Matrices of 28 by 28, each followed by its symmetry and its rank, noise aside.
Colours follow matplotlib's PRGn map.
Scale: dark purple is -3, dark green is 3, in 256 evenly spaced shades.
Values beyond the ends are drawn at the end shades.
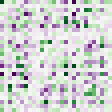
symmetric, rank five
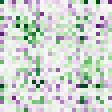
no symmetry, rank five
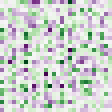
no symmetry, rank five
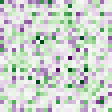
symmetric, rank seven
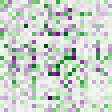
symmetric, rank five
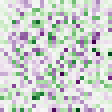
antisymmetric, rank six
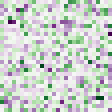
no symmetry, rank seven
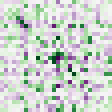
symmetric, rank five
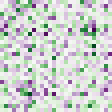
antisymmetric, rank six
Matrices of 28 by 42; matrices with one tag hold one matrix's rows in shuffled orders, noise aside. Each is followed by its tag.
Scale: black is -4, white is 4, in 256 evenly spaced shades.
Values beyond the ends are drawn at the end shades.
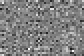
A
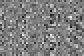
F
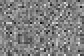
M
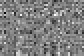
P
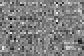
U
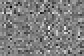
M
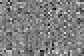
M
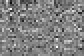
U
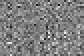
M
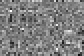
U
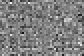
U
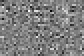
A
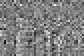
P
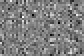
F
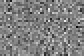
M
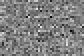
A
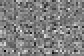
P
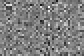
M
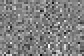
M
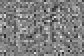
P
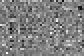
U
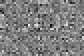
A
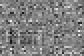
U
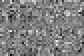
U
